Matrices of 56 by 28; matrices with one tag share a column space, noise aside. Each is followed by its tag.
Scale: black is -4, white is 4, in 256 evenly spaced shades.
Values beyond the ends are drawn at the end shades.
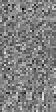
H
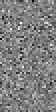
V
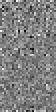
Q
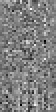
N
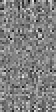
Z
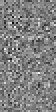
V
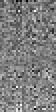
Z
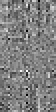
Z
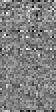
Q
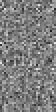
H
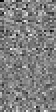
Q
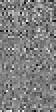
Q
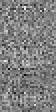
H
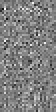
H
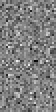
H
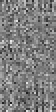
N
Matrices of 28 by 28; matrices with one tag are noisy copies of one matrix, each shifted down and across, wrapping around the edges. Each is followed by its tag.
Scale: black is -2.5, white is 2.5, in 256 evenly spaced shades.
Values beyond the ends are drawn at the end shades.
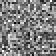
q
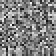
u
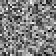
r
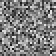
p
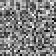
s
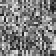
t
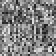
t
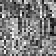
t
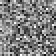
r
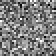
p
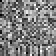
u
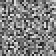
p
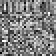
u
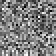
p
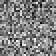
p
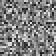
s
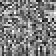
u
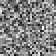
r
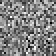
p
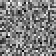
s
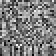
u
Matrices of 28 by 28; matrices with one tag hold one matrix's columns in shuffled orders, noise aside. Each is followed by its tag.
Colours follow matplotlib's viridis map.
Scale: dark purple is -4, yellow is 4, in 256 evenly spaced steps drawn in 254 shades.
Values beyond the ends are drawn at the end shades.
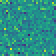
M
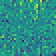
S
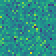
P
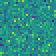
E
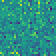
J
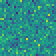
E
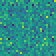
P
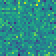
J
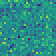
P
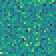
P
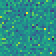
P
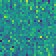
S
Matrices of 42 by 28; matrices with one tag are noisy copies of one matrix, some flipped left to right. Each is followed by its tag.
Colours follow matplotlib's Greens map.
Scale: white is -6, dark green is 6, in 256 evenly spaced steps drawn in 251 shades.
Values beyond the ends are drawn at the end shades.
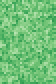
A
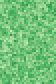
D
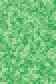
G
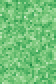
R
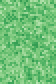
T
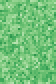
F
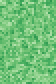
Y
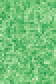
R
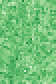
F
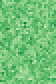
G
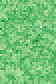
T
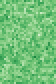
A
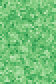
T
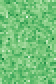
D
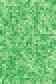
F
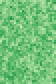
F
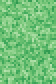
A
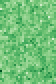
F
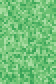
D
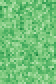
Y
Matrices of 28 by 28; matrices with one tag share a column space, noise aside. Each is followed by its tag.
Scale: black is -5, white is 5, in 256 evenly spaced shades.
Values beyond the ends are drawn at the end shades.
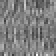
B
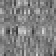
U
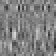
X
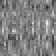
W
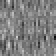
W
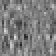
W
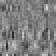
X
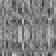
B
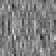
W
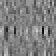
U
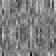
B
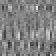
X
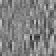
W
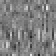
X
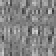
U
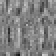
B
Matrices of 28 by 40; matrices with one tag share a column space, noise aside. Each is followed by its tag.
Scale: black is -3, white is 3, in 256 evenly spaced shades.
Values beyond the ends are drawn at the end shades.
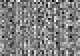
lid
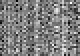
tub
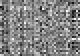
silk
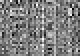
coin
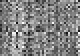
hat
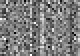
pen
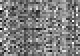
silk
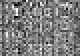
coin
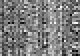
hat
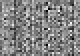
silk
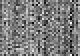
tub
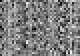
lid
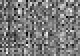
coin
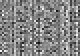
silk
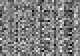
silk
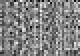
lid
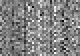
silk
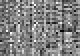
hat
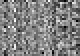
lid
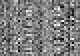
silk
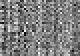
hat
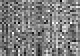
hat
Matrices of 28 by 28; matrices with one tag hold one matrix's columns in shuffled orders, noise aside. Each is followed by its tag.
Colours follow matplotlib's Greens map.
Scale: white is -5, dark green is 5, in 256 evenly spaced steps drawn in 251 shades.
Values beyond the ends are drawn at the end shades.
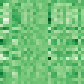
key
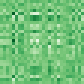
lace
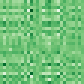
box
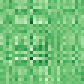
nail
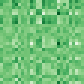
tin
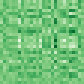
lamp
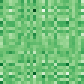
box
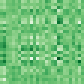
nail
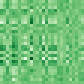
nail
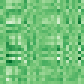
nail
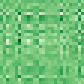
lace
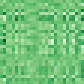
lace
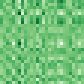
tin
